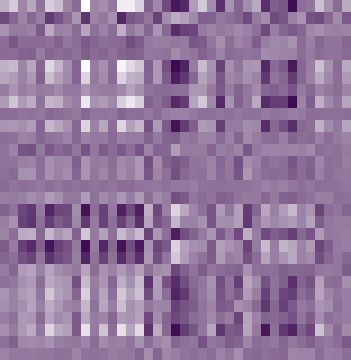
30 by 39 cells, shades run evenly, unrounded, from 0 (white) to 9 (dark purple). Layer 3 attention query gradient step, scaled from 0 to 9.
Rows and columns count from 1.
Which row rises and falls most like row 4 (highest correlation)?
5
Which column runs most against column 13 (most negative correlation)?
31
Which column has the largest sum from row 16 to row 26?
21
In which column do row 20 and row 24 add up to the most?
20
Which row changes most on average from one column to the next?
28
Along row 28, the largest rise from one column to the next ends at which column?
17
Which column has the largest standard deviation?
10
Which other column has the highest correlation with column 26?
23
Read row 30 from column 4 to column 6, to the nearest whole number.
5 5 5
